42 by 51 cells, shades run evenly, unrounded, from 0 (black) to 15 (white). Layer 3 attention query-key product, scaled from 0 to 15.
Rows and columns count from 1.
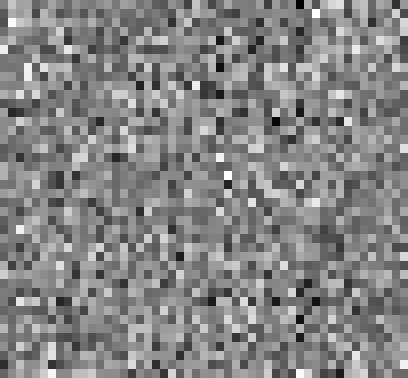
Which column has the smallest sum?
38
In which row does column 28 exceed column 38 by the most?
13
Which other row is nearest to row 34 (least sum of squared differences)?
26
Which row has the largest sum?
8
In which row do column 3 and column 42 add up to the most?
11
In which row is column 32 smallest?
6
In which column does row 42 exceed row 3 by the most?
22
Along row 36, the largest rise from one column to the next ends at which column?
39
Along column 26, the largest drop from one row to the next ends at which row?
16
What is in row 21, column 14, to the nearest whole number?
7
